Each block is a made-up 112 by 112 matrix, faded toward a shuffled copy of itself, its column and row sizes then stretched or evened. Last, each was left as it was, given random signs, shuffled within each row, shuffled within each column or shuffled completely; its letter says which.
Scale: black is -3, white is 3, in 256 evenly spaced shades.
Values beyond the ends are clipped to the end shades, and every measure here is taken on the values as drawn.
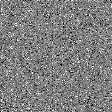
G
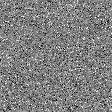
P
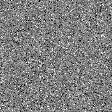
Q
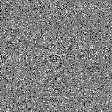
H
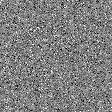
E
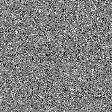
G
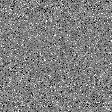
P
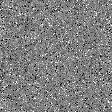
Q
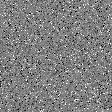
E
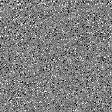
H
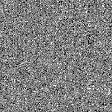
H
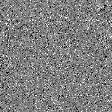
H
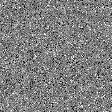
G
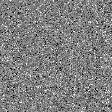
G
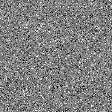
G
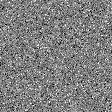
E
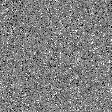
Q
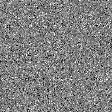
G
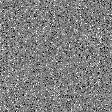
Q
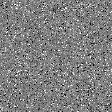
G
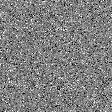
P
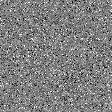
P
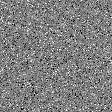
E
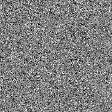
G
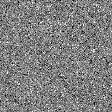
Q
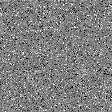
P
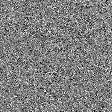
P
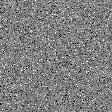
E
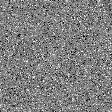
P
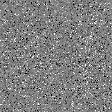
G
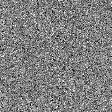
Q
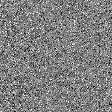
Q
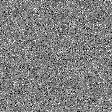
P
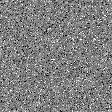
E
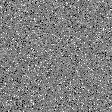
E
